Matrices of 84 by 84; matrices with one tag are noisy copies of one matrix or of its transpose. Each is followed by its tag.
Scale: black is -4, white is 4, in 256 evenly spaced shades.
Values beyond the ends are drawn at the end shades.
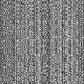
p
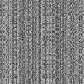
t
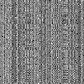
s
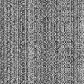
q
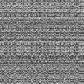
t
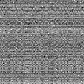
q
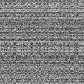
t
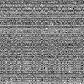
q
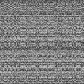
p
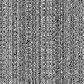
t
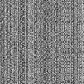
q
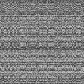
p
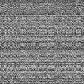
p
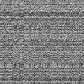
s
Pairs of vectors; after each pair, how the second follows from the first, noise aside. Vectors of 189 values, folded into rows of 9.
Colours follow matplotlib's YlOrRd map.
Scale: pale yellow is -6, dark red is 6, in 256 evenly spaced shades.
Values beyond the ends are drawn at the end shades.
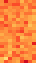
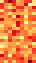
reversed, scaled up.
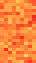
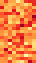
scaled up.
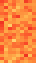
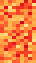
reversed, negated, scaled up.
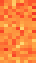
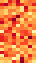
reversed, negated, scaled up.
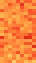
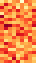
reversed, scaled up.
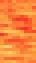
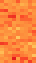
wrapped around, negated, partly zeroed.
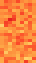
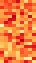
scaled up.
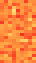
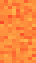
shrunk.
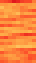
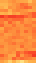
reversed, negated, partly zeroed.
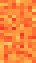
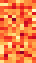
scaled up.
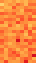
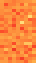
wrapped around, negated, partly zeroed.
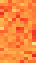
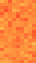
shrunk.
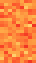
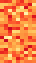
reversed, scaled up.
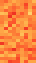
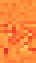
reversed, negated, partly zeroed.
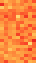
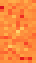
wrapped around, negated, partly zeroed.
